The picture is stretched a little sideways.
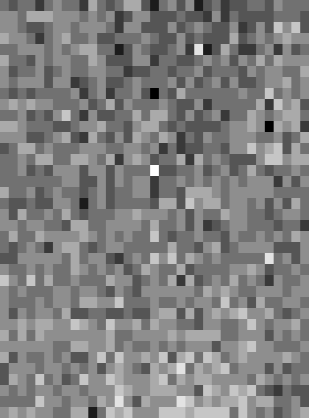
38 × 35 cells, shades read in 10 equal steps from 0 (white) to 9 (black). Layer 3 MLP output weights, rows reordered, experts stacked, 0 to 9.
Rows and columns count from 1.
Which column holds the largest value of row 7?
15
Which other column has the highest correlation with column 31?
35
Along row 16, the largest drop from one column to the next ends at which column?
18
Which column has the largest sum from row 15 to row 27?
2
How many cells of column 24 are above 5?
9
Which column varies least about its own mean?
7
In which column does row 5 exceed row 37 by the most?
14
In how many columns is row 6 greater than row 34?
18
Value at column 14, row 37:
1
